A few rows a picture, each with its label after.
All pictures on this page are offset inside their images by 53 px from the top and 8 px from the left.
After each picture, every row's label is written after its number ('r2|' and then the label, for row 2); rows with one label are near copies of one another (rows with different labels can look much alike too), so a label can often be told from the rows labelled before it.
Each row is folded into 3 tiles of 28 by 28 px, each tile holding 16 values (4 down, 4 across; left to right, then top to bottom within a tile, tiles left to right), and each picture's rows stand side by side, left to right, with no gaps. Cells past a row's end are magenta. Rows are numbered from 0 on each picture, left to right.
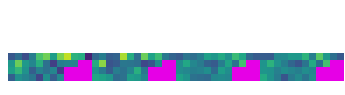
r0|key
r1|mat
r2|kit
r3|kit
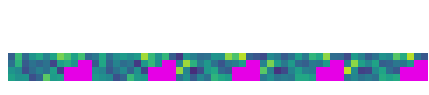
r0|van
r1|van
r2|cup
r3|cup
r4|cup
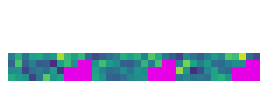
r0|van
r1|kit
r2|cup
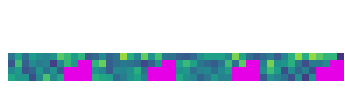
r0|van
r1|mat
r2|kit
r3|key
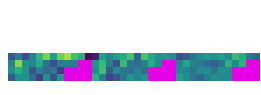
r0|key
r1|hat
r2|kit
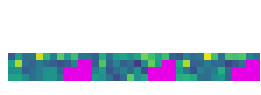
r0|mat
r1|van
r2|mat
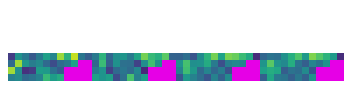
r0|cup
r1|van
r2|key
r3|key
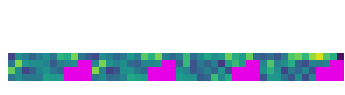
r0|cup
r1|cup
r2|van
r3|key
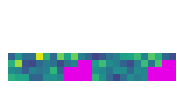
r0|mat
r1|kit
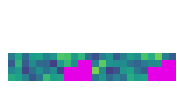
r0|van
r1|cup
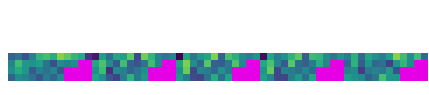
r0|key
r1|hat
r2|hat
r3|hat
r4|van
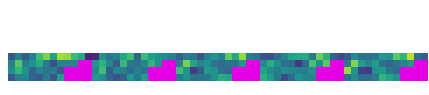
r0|key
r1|hat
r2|cup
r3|kit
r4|cup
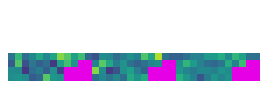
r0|van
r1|cup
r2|kit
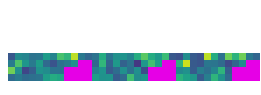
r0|cup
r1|van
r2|mat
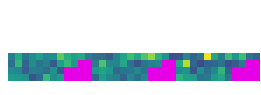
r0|van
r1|key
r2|mat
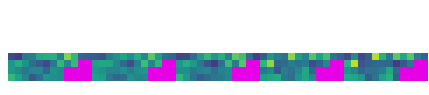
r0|kit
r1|kit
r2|kit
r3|mat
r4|mat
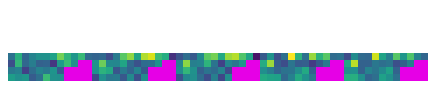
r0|van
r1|key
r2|key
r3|mat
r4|mat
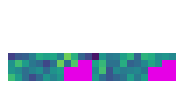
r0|kit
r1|hat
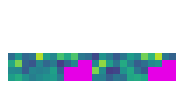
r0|mat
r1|cup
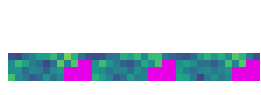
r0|kit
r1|kit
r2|kit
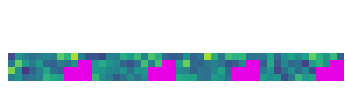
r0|cup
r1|kit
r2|mat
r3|van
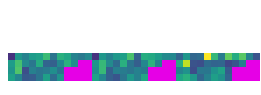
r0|hat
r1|hat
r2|mat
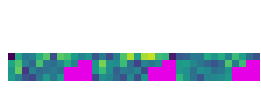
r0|hat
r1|key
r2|kit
